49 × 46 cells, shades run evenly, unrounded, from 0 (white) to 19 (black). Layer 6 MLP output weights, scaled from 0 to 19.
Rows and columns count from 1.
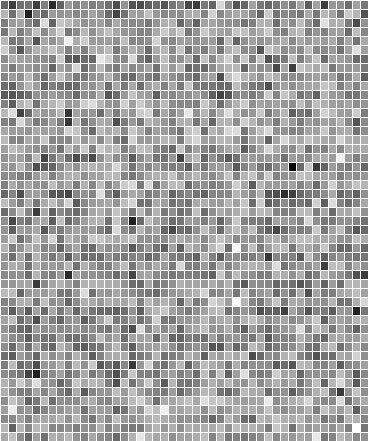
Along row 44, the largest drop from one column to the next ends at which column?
44
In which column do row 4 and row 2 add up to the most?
4
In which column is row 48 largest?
2
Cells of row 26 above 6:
39
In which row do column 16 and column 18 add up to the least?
12
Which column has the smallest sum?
30
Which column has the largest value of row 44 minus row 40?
43
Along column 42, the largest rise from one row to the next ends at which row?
24
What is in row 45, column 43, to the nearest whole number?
3
